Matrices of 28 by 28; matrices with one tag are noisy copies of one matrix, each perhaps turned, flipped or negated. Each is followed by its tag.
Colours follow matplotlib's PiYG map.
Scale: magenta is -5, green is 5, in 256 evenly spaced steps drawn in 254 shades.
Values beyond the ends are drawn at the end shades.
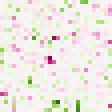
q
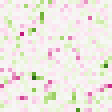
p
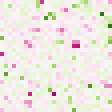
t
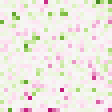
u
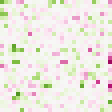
u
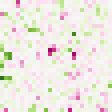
q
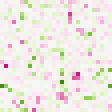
p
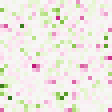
t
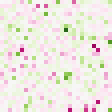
t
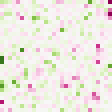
u
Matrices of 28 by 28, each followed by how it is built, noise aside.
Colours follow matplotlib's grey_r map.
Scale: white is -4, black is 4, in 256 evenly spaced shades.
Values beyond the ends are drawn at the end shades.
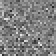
lower triangular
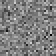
uneven columns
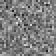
noise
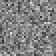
noise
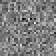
low rank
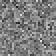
noise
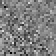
lower triangular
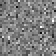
uneven columns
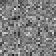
low rank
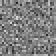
blocks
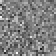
lower triangular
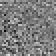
lower triangular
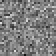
noise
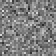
noise
